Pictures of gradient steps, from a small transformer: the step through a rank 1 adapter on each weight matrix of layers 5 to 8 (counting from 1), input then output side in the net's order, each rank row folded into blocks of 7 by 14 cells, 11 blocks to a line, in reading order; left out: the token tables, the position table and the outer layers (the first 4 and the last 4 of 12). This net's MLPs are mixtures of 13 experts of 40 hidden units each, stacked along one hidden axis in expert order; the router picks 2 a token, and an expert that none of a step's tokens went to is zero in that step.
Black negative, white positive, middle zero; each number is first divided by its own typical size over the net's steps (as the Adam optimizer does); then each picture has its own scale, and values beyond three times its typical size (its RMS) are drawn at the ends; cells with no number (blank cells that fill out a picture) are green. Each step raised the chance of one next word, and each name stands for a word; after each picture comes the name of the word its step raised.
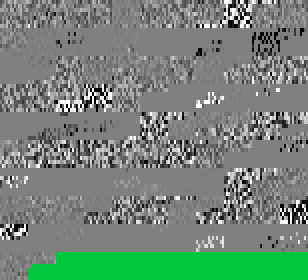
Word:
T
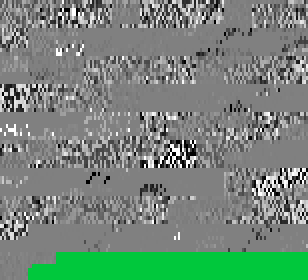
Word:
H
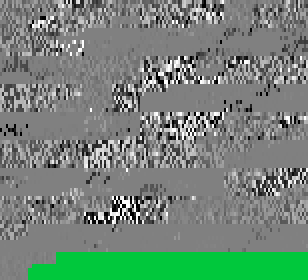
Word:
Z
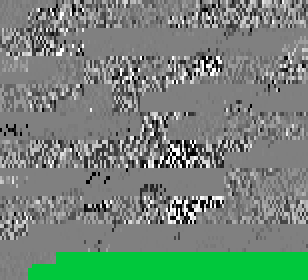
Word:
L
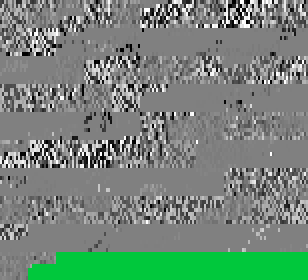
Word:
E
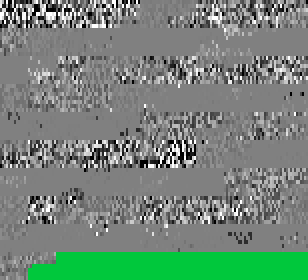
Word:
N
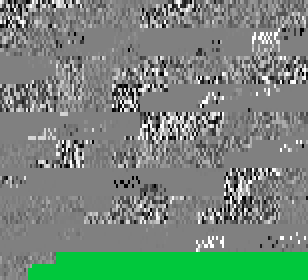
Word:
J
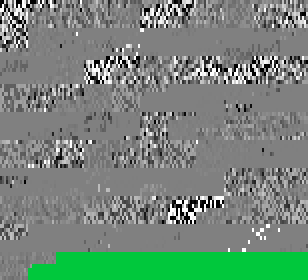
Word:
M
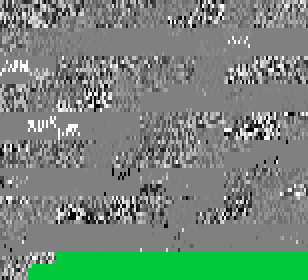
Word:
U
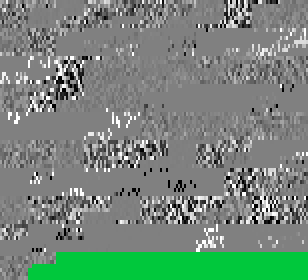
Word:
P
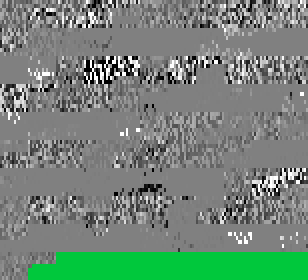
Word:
U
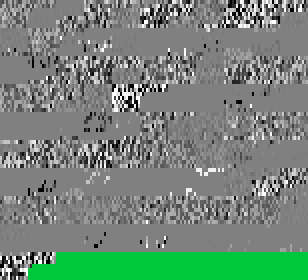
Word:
E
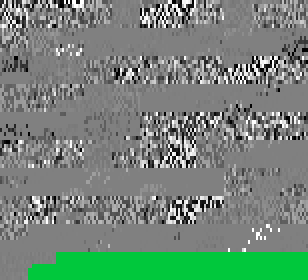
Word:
M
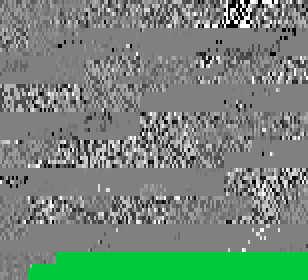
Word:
T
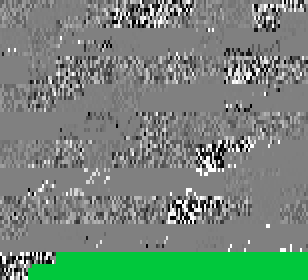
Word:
M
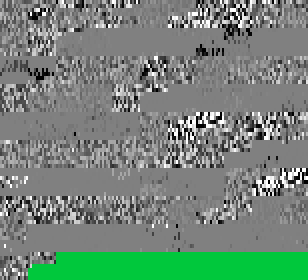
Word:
T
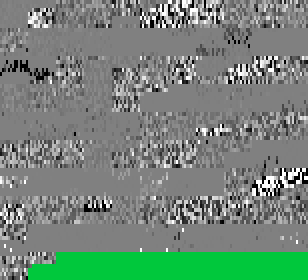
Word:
M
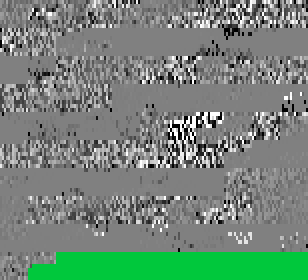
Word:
T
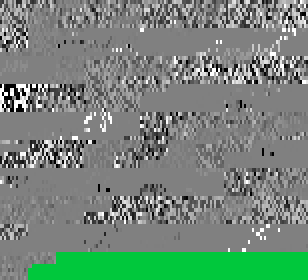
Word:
U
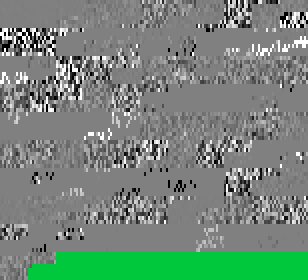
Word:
J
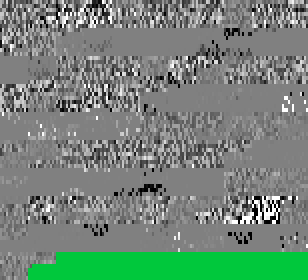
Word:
H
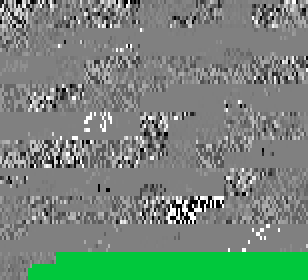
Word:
P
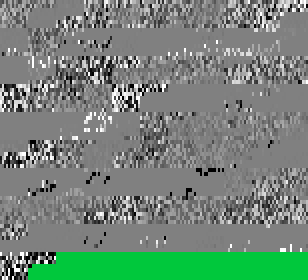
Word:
U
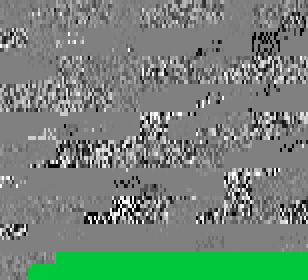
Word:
Z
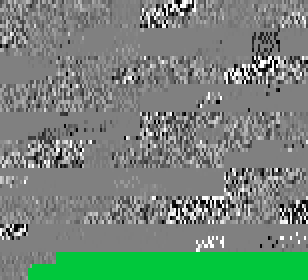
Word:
M
